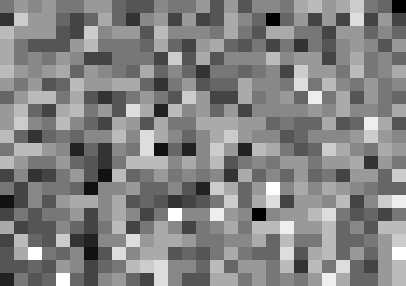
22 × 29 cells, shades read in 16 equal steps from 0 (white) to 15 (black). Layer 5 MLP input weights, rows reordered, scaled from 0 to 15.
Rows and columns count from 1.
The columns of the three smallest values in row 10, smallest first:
27, 2, 5
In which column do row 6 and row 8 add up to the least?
23
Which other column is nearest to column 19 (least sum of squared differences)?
28
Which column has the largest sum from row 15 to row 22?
7
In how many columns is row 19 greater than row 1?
13
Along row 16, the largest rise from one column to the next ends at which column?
21
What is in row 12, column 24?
3
